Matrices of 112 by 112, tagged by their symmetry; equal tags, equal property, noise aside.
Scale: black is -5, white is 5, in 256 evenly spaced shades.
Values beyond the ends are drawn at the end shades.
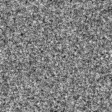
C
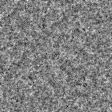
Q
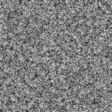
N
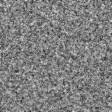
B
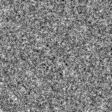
N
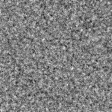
N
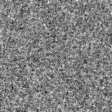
B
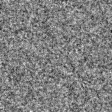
C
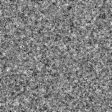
C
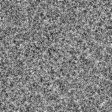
Q
